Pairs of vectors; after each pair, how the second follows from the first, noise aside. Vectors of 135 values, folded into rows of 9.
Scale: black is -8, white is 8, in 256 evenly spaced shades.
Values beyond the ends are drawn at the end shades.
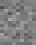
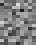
wrapped around, negated, scaled up.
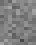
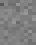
wrapped around, shrunk.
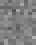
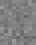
reversed, shrunk.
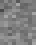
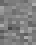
shuffled.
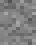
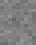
wrapped around, shrunk.
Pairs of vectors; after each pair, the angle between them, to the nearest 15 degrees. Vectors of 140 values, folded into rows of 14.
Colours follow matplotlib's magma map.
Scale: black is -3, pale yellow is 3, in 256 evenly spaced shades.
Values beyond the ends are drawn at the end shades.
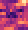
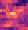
150 degrees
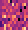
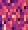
45 degrees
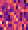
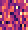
150 degrees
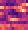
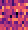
60 degrees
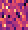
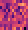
105 degrees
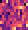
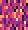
120 degrees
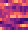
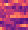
15 degrees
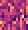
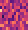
75 degrees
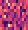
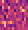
135 degrees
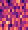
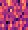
150 degrees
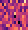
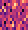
90 degrees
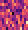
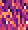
45 degrees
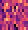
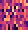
30 degrees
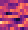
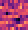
30 degrees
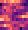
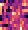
135 degrees
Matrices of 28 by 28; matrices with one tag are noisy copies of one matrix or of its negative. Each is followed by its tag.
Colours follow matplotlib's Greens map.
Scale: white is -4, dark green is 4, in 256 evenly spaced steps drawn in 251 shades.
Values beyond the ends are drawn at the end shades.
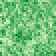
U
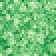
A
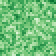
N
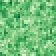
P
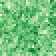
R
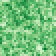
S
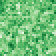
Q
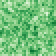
R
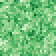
A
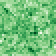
R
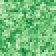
P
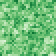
A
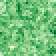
Q
